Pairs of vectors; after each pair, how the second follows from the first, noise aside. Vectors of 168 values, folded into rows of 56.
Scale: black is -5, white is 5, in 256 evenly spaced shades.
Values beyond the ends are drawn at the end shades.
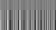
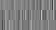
wrapped around, partly zeroed.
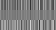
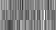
shuffled.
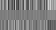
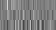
wrapped around, partly zeroed.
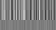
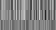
copied.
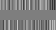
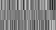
copied.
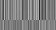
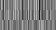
copied.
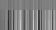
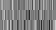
shuffled.
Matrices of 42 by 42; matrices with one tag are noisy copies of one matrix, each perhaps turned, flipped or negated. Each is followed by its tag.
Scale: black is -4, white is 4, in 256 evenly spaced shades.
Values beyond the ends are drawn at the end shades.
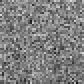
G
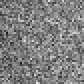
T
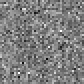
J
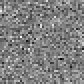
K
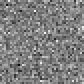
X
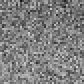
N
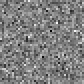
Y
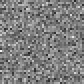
K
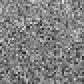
T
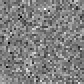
Y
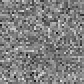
J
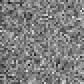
G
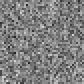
X
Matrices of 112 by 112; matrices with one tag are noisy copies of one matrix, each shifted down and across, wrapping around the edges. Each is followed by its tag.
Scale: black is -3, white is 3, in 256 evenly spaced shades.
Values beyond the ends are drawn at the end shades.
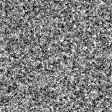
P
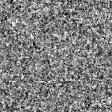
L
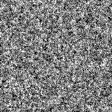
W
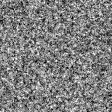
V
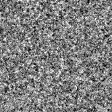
P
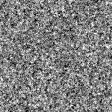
V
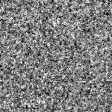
L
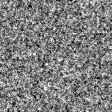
L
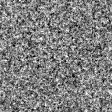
V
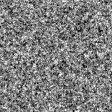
W
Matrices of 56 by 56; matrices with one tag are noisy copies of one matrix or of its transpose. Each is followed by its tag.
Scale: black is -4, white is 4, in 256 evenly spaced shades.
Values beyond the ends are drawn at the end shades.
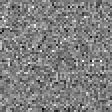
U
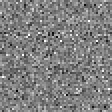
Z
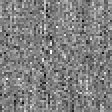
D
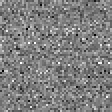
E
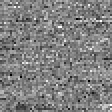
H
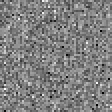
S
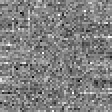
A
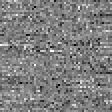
D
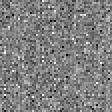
S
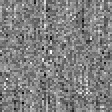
D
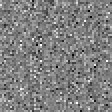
Z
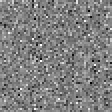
Z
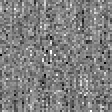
D
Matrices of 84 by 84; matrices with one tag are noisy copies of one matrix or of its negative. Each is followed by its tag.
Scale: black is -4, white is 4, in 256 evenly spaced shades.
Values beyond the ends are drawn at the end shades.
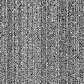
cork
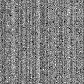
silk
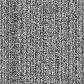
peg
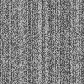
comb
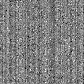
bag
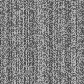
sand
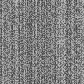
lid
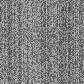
cork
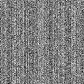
sand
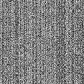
lid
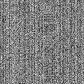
peg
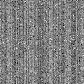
sand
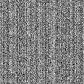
bag
